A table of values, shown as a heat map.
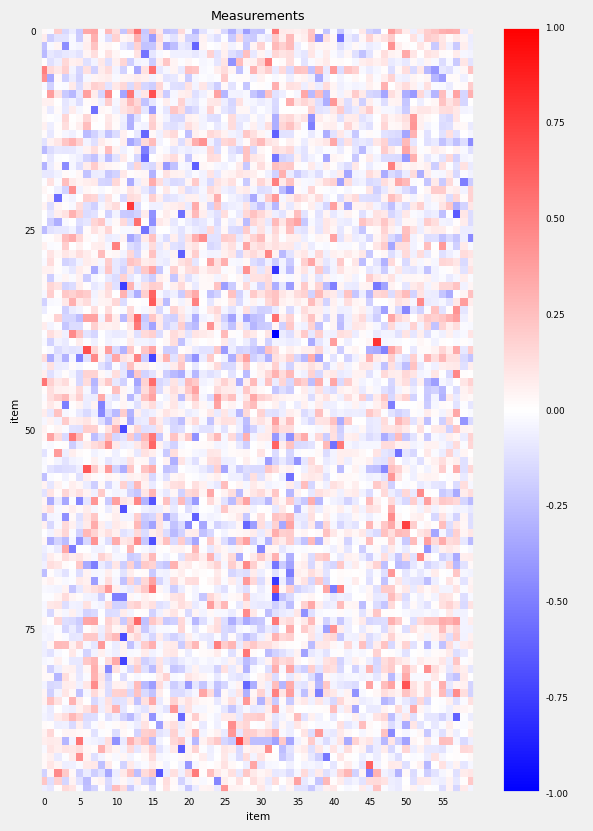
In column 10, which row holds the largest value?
27
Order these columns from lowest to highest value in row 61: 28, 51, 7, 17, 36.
17, 28, 36, 51, 7
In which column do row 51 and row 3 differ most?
14
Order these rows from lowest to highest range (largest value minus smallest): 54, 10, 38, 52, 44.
54, 10, 44, 52, 38
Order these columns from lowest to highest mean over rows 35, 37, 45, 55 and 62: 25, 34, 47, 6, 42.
47, 25, 42, 34, 6
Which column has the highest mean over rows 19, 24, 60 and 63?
32
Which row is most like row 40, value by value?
55
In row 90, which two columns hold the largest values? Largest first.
31, 8
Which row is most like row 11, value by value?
12
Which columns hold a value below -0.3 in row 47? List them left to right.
3, 8, 48
